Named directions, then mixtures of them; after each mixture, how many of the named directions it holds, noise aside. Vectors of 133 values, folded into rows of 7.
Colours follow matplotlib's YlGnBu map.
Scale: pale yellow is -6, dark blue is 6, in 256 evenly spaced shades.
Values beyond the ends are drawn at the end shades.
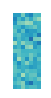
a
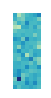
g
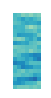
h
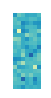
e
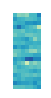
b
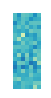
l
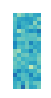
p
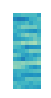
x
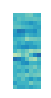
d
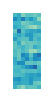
four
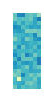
four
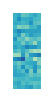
three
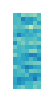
two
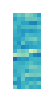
two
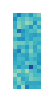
two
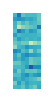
four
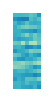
one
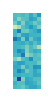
two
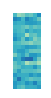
three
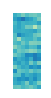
two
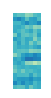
three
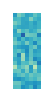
two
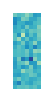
two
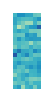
three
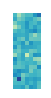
three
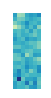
one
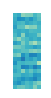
three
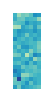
two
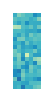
four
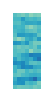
one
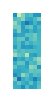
four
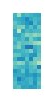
four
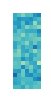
four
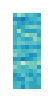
four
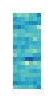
one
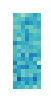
four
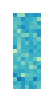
four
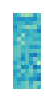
four
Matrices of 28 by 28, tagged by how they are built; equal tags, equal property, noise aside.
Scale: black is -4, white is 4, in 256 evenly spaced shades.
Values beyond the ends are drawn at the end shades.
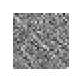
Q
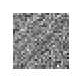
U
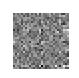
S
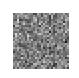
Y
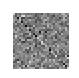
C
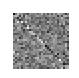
C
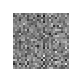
S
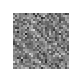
Q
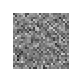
Q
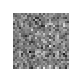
S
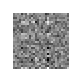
S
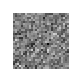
U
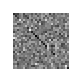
C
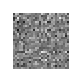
S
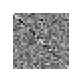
C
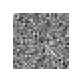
C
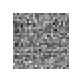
Y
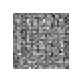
Y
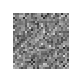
U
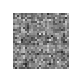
Y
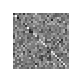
C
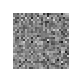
S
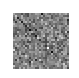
C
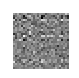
S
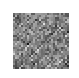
U
